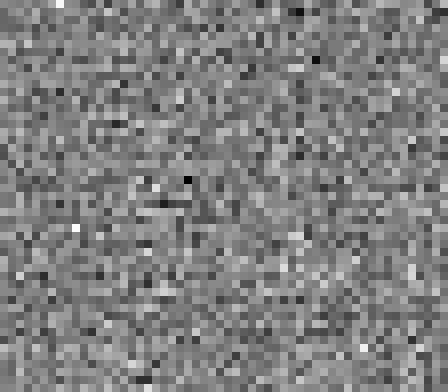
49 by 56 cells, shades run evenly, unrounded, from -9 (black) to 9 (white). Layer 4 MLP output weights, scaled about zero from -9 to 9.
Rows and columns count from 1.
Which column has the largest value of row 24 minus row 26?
20
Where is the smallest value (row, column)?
23, 24
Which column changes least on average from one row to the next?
9
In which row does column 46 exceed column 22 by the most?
44
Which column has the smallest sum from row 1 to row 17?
38
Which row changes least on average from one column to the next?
28
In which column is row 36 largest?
41
